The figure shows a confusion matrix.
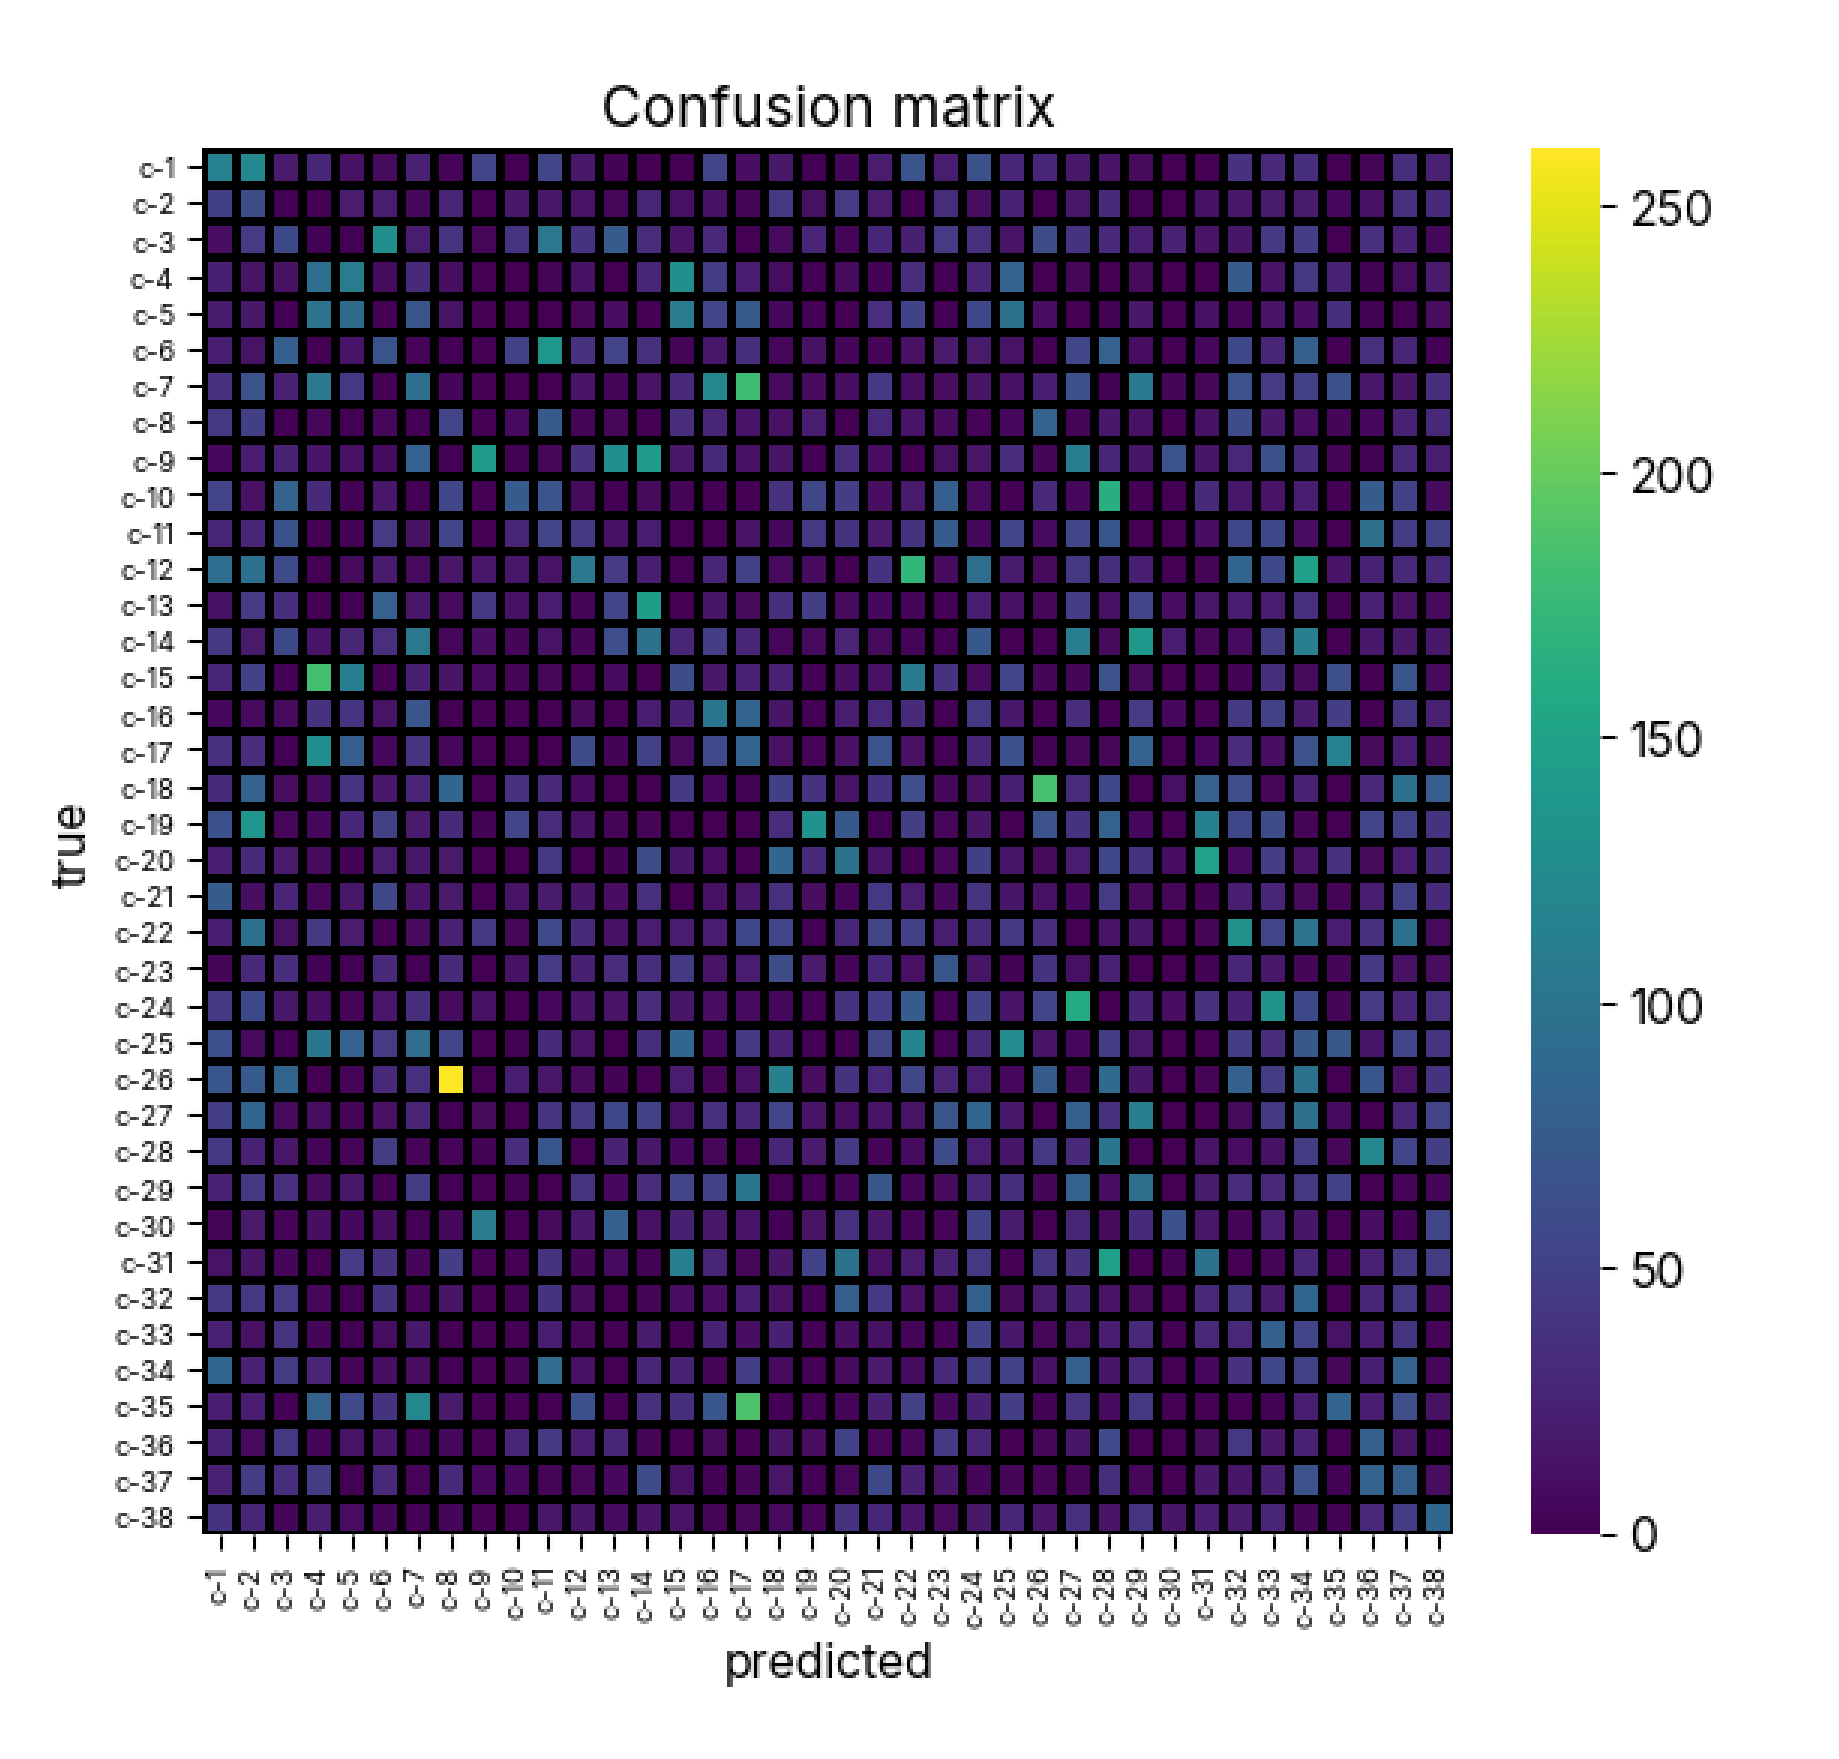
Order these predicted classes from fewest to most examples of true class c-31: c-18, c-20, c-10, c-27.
c-10, c-18, c-27, c-20
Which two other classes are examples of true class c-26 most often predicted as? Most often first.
c-8, c-18
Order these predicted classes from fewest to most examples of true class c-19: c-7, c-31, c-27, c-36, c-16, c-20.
c-16, c-7, c-27, c-36, c-20, c-31
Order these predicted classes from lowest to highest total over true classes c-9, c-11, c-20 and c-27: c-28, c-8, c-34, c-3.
c-8, c-3, c-34, c-28
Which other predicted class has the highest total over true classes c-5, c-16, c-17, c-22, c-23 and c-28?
c-4
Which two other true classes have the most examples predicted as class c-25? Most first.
c-5, c-4
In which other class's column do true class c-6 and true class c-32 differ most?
c-11
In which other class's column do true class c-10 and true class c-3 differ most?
c-28
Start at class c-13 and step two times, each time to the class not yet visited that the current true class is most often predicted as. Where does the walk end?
c-29
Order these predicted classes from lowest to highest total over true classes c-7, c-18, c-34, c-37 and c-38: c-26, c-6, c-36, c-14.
c-6, c-14, c-36, c-26
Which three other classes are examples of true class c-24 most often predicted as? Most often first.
c-27, c-33, c-22
